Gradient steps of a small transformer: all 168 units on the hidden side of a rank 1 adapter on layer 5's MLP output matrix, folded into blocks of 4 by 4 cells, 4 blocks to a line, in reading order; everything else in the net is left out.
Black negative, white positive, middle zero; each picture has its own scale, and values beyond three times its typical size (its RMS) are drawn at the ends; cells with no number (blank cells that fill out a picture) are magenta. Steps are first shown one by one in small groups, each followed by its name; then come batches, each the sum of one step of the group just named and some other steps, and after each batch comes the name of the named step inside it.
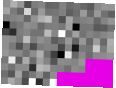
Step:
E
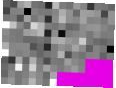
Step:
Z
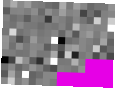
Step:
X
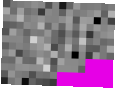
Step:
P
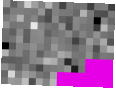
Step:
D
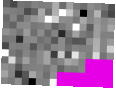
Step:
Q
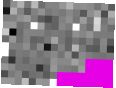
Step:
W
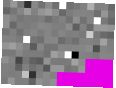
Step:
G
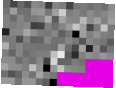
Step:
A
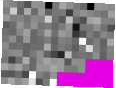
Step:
E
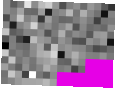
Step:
D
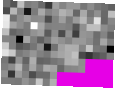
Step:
Z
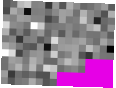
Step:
Z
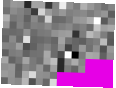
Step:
G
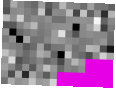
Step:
E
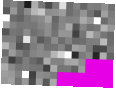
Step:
G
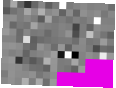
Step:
G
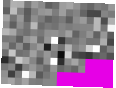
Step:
X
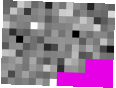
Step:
Z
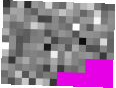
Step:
W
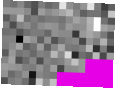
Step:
G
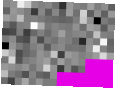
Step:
D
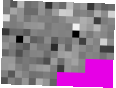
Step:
A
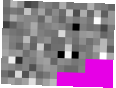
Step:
E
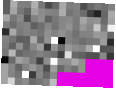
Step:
X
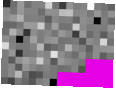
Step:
P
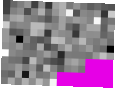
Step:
Z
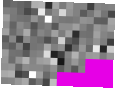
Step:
Q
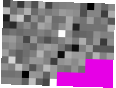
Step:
E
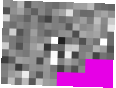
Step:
X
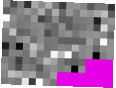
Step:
D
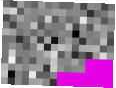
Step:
A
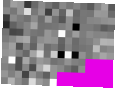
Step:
E
